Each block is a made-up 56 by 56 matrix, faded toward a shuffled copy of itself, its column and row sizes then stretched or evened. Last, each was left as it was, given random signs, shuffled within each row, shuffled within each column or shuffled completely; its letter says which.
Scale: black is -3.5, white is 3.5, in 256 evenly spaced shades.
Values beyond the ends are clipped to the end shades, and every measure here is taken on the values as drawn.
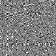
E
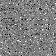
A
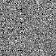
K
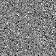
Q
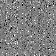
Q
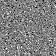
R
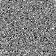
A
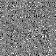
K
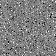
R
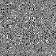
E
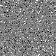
A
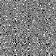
E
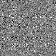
K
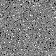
R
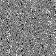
Q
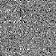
E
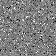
R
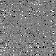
E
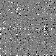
K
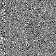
Q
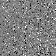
Q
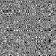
E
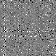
E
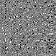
E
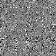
K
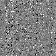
Q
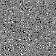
K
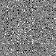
K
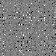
K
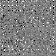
E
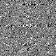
K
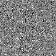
Q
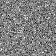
A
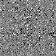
K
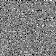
A
